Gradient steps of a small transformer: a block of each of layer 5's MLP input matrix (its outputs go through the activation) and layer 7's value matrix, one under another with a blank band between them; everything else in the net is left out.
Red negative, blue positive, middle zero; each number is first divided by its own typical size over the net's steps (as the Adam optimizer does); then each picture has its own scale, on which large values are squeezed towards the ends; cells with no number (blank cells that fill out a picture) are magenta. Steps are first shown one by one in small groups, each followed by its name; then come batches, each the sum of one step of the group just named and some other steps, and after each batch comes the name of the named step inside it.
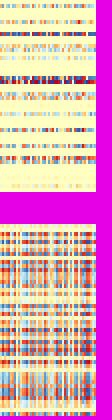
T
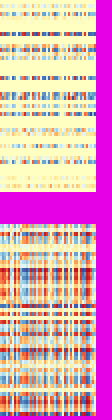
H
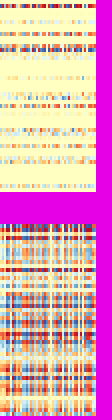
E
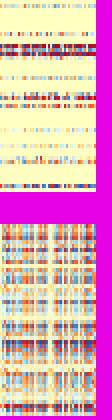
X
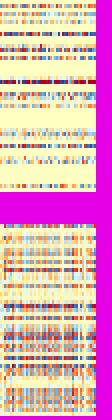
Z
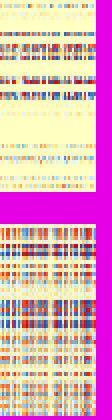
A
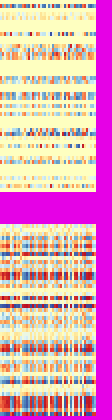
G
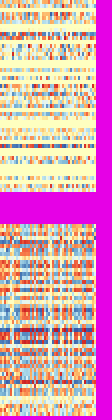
X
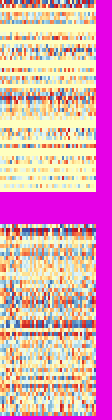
E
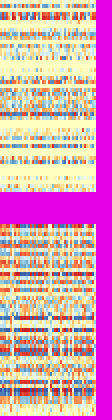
T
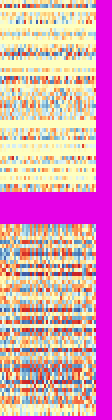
T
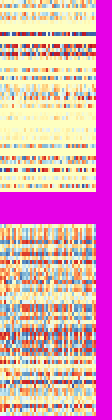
X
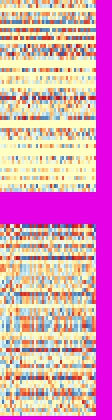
X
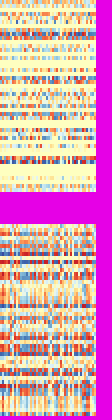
T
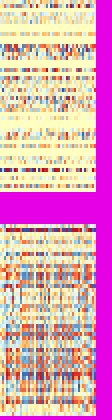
E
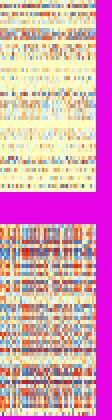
X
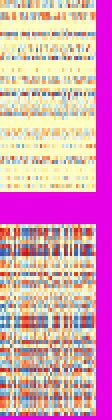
A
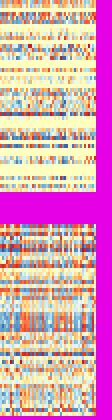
X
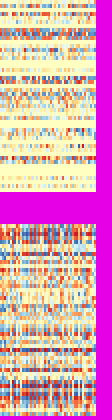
T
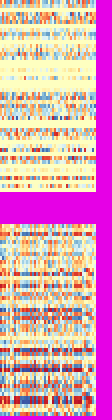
H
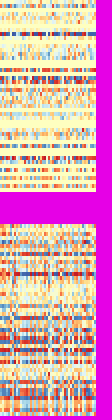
T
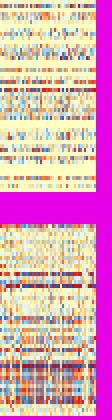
Z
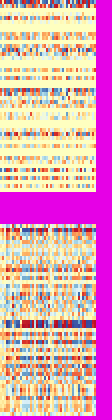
E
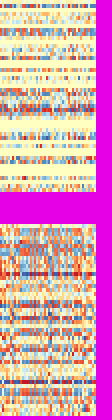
G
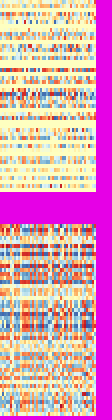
A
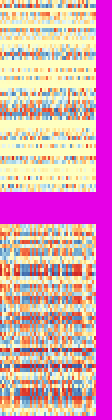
H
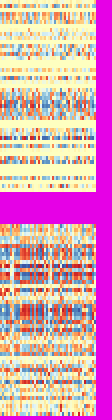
G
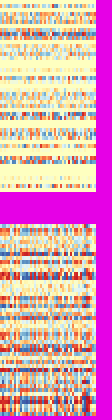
G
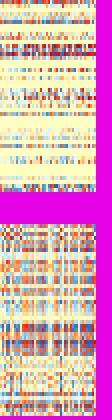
X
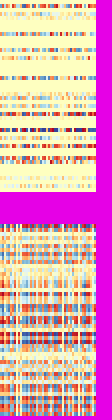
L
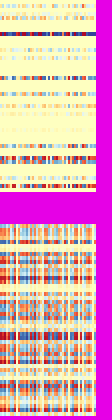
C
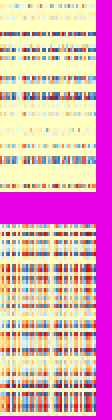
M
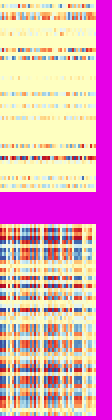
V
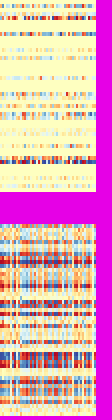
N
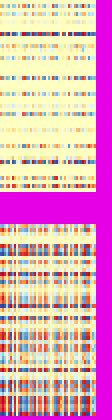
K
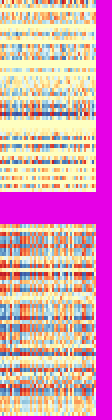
K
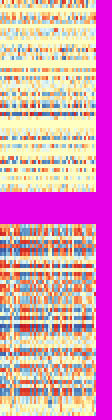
V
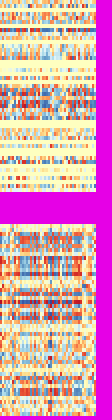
N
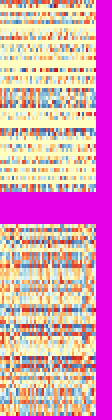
L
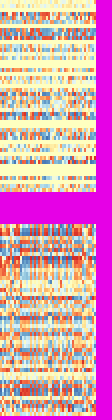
N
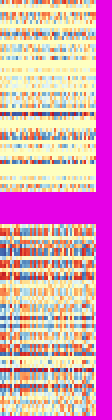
K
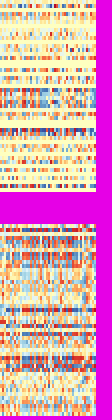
L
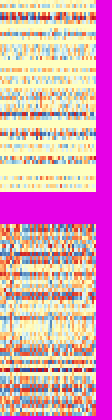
N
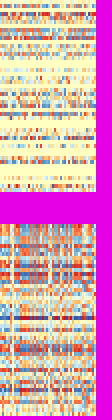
K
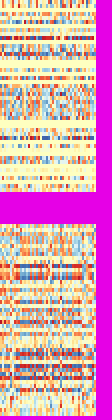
L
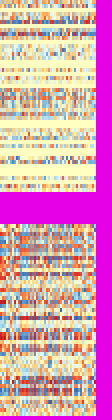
C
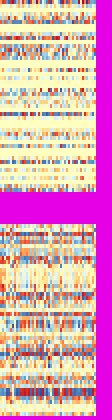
N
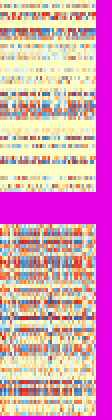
C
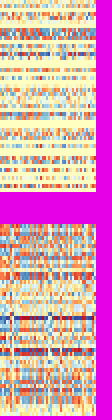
C
